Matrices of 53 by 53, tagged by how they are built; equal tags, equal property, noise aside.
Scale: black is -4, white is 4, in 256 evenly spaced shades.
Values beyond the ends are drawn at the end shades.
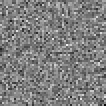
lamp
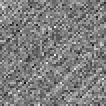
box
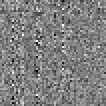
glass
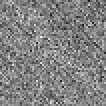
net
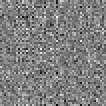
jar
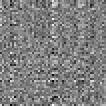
jar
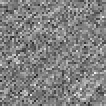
box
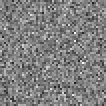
lamp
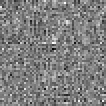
jar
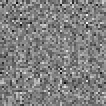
jar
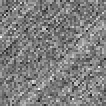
box
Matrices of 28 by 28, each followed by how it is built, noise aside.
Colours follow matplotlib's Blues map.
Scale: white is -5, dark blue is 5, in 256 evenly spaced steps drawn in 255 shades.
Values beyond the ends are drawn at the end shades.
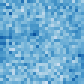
smooth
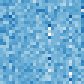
uneven columns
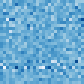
uneven rows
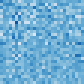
low rank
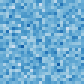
repeating rows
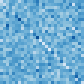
diagonal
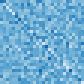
diagonal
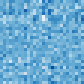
low rank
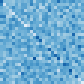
diagonal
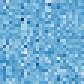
uneven columns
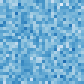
repeating rows
